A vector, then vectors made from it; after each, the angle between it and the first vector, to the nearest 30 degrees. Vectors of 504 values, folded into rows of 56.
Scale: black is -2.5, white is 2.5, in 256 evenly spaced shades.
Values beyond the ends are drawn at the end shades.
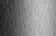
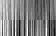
120 degrees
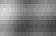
120 degrees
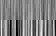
90 degrees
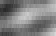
60 degrees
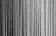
30 degrees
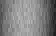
90 degrees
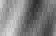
150 degrees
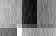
120 degrees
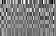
90 degrees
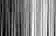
30 degrees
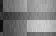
30 degrees
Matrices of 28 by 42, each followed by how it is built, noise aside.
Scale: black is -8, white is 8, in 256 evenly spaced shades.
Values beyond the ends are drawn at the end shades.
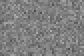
noise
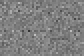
uneven rows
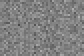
repeating rows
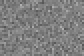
repeating rows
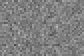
repeating rows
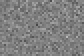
noise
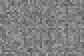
blocks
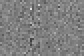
uneven columns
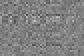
low rank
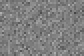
repeating rows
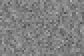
noise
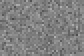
noise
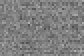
blocks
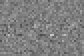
uneven rows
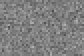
noise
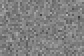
noise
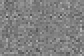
low rank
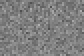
repeating columns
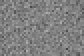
repeating rows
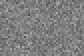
noise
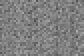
repeating rows
